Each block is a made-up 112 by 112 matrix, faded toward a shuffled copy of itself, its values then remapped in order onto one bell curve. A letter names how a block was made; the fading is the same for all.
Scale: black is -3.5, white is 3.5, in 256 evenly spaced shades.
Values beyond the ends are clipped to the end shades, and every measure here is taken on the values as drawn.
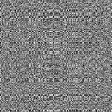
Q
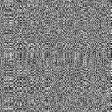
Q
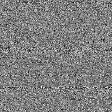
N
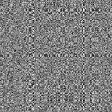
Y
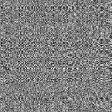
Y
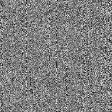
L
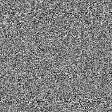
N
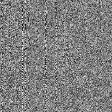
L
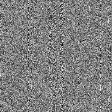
L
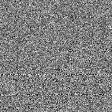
N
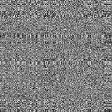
Y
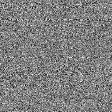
N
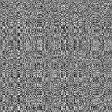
Q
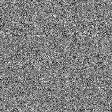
N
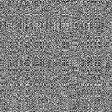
Y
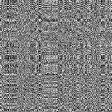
Q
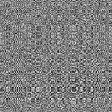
Q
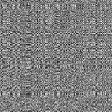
Q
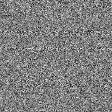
N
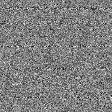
N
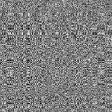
Y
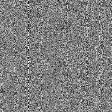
L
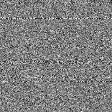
N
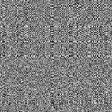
Y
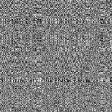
Y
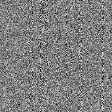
L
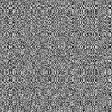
Q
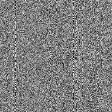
L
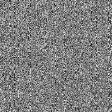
L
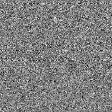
N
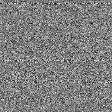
N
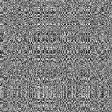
Q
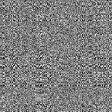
Y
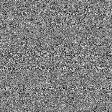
N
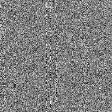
L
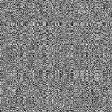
Y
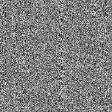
L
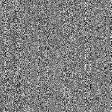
L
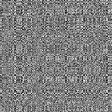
Q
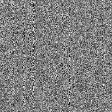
L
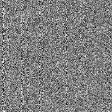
L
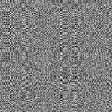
Q
